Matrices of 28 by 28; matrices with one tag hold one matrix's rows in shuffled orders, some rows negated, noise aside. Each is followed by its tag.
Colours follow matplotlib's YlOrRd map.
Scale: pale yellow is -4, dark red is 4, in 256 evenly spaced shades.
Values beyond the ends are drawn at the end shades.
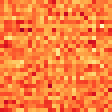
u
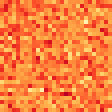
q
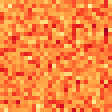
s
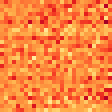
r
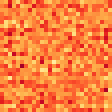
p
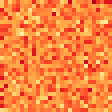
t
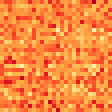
u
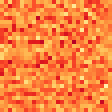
q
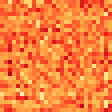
p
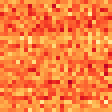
r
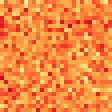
t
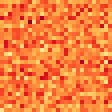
p
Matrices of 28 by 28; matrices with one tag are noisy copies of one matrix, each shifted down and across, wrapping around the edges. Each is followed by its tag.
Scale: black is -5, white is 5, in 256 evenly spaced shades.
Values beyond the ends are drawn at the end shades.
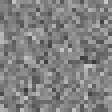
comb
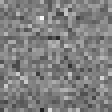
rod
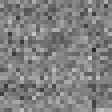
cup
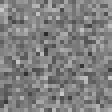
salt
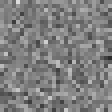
comb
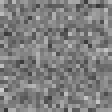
rod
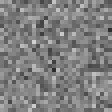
comb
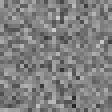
comb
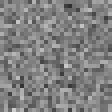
comb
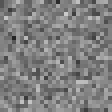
comb
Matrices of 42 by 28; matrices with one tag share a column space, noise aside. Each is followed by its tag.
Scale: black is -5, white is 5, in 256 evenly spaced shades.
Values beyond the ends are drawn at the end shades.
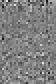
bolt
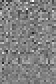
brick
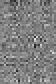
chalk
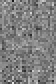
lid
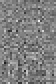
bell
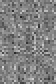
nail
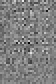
brick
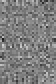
chalk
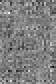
lid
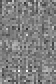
lid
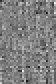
lid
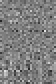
bell
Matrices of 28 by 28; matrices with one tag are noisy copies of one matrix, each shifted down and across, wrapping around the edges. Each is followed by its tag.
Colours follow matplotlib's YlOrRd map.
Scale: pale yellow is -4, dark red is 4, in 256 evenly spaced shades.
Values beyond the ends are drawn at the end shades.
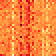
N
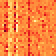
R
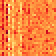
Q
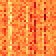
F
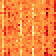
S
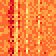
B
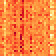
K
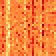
F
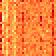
Q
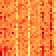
S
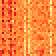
N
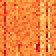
R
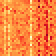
N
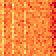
B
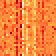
Q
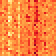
K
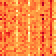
S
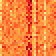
B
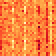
S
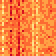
N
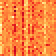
S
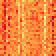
N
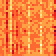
S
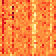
F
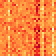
B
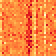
B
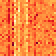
Q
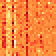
R
